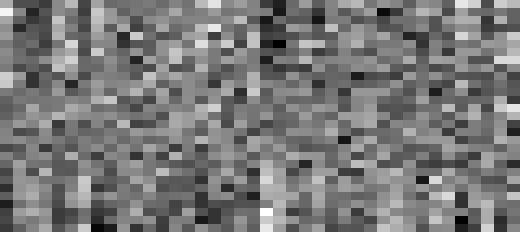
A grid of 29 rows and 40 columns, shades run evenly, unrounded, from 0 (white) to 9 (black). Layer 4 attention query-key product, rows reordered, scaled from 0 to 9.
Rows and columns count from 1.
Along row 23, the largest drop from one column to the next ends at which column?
34
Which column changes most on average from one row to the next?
40
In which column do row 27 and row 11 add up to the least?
21
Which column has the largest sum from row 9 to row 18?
27
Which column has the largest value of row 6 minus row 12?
22
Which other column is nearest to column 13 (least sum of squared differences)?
26
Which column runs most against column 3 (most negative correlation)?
1
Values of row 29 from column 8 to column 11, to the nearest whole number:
9 8 4 7
